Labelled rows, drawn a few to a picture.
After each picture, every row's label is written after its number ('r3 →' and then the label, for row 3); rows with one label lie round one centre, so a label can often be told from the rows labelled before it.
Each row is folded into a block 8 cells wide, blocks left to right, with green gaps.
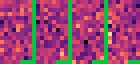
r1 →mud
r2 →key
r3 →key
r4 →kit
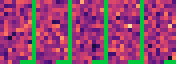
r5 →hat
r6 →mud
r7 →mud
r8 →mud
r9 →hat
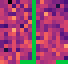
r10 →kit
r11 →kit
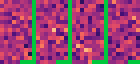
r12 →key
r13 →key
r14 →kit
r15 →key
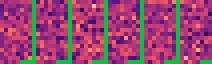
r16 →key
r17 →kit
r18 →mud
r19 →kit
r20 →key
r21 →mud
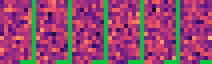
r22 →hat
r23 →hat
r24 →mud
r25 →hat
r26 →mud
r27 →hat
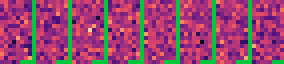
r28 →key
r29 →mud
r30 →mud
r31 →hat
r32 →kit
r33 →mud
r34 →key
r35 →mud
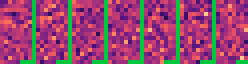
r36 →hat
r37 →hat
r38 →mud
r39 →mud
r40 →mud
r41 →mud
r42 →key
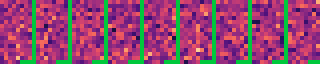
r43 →key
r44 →kit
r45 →key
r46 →key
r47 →key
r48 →mud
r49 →key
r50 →key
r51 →kit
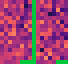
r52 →kit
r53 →kit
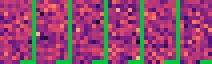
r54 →key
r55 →hat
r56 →hat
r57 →key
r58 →mud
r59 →key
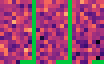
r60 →key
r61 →hat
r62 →mud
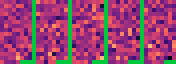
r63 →kit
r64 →mud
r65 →key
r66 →kit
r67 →kit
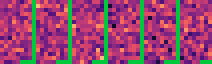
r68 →mud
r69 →mud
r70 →key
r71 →key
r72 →mud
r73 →hat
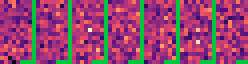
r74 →mud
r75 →hat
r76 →key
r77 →hat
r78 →key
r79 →mud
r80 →mud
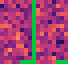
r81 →key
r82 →mud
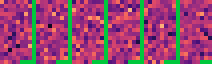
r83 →mud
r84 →key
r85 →kit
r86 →key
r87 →mud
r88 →key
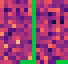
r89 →mud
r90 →hat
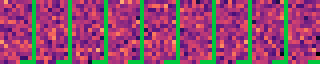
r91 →kit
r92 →key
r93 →key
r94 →kit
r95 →kit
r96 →hat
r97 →kit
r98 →key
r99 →key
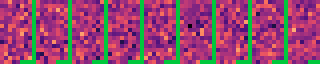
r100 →key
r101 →mud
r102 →kit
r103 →key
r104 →key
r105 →kit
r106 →kit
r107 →kit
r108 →mud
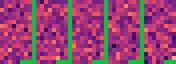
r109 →key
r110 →mud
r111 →mud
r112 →hat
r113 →key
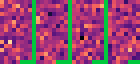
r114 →mud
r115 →kit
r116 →mud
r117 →kit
